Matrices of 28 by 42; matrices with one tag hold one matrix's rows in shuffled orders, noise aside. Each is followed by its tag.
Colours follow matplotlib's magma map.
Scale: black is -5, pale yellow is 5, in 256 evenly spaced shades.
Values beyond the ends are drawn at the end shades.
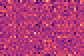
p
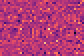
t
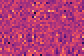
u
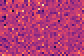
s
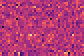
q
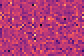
u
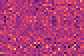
p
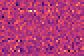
q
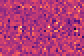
t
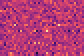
p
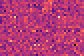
p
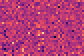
s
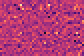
t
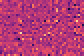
t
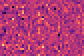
s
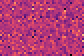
u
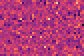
t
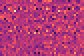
p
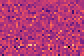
q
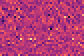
q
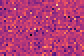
p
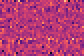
q
